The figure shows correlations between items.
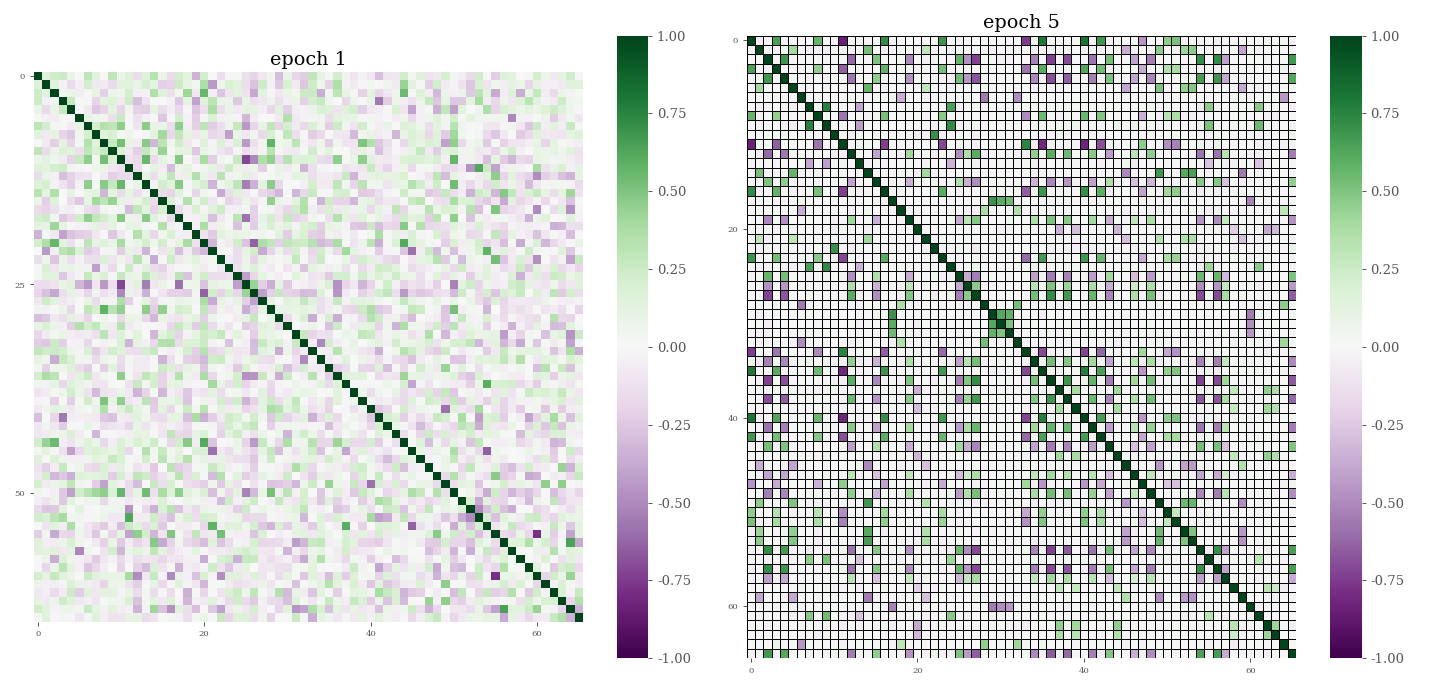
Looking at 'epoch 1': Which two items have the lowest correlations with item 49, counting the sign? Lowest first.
40, 8
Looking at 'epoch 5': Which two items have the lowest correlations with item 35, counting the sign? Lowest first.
11, 33
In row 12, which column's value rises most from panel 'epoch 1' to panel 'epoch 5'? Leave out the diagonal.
38
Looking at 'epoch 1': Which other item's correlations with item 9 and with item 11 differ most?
53
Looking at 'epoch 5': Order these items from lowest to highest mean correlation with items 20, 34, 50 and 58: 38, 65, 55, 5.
65, 5, 55, 38
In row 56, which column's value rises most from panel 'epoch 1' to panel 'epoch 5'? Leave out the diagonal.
65
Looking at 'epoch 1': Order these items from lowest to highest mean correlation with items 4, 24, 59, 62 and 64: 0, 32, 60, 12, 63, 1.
12, 32, 1, 0, 63, 60
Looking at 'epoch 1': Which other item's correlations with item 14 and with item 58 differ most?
2
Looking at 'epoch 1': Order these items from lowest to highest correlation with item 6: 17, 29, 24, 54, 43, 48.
29, 54, 43, 48, 24, 17
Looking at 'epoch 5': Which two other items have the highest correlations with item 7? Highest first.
9, 24
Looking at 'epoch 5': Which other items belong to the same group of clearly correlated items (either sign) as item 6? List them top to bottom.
18, 28, 32, 64
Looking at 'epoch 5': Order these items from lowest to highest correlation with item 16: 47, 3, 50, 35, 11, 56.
11, 47, 56, 50, 3, 35
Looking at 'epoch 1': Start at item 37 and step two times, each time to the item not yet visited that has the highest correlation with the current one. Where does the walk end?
21
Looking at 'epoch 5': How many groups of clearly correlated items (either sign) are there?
8
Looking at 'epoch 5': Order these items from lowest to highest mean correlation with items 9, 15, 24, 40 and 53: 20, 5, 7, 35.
20, 5, 35, 7
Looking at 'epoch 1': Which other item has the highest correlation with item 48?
55
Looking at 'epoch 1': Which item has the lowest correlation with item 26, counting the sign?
20
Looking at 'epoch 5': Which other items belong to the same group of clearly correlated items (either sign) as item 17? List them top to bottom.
29, 30, 31, 60
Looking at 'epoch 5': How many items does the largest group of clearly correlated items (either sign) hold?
19
